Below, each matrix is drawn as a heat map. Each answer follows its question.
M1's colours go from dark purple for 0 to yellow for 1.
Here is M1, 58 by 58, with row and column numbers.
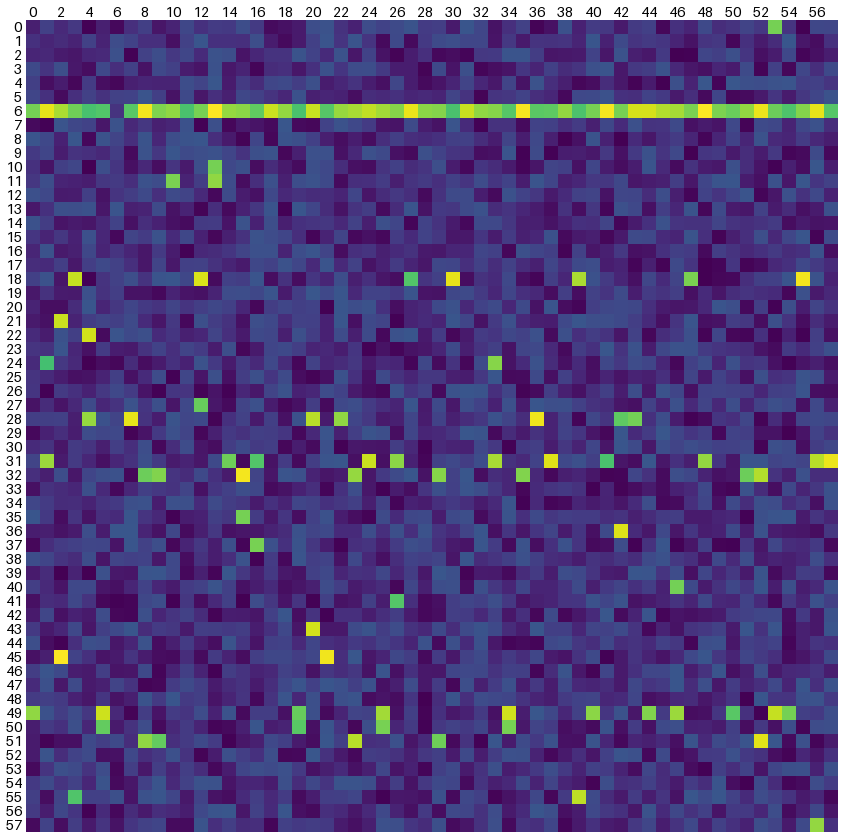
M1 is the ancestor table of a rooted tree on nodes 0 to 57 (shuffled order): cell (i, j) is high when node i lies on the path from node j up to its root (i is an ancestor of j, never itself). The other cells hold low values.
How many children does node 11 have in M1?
1
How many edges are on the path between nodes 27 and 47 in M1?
2
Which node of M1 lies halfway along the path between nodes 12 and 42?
6
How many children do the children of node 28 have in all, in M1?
3
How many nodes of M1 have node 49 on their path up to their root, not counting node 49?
11
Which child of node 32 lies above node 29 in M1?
51
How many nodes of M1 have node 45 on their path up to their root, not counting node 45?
2
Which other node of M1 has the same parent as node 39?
3
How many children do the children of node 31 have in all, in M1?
5
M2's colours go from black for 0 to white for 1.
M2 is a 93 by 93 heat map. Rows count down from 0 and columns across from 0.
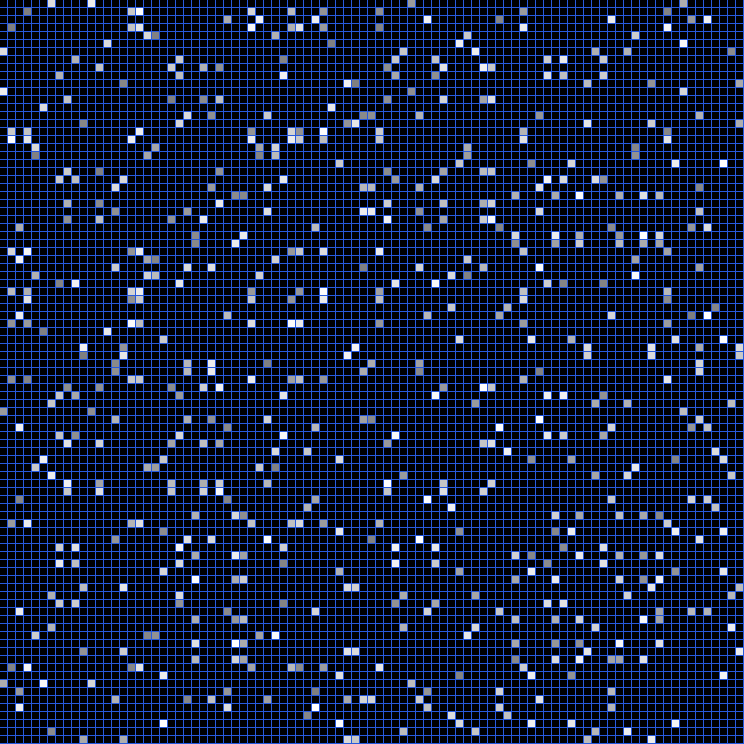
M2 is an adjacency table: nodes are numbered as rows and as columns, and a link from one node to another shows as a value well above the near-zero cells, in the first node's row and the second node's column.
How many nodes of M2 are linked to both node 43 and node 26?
1
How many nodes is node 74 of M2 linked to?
6
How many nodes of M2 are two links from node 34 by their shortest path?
4
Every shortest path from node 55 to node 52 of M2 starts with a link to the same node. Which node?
node 60
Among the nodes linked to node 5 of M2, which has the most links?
node 57
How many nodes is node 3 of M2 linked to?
10
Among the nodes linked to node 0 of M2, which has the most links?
node 6
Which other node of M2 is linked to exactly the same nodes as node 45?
node 67
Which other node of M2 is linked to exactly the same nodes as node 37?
node 1
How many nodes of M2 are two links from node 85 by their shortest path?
4
